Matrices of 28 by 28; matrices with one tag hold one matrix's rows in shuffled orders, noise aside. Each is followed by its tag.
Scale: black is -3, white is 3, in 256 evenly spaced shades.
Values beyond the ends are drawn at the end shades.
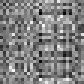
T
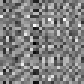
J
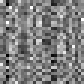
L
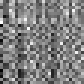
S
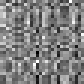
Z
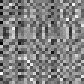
S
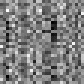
L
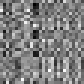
J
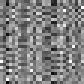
L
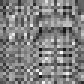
T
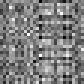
T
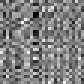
J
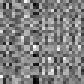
J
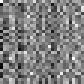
S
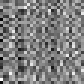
S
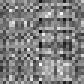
T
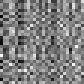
S
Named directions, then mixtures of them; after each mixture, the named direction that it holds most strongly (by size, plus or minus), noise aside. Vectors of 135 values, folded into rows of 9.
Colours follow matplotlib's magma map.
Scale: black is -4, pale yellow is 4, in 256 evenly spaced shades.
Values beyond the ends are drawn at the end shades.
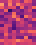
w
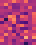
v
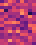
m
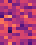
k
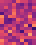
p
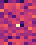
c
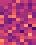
p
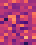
v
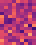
p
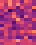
w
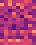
w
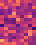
p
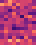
w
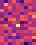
c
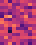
k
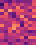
w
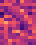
k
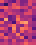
v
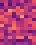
w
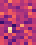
k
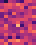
c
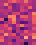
v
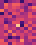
c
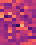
k
